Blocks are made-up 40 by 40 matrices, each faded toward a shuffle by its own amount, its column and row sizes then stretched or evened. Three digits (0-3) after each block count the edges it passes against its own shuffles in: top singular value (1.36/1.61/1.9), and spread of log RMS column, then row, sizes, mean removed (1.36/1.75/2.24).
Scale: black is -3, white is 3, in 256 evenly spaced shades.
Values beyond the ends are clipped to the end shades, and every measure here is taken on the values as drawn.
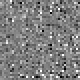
0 2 2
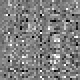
3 3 2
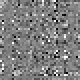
2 3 3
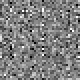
0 2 1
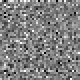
2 1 1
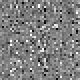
1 3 0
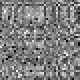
3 0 0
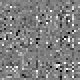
2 2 2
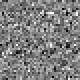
1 0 2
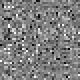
2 1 1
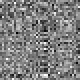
3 1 1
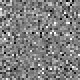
2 1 1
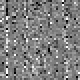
2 3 0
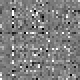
1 3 2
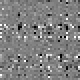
1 2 3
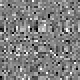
3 0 1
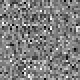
2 2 0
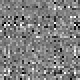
2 2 3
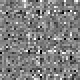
1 1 3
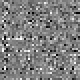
1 2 3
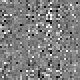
1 3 1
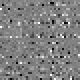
1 1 3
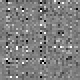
1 3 2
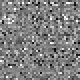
1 0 3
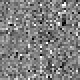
0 2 1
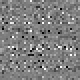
1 1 3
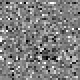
2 0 2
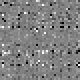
2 2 2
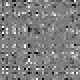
2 3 3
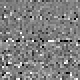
0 0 3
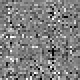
0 2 1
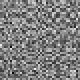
3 0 0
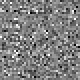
0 0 2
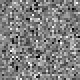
0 2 0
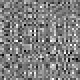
3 1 2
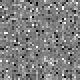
1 1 0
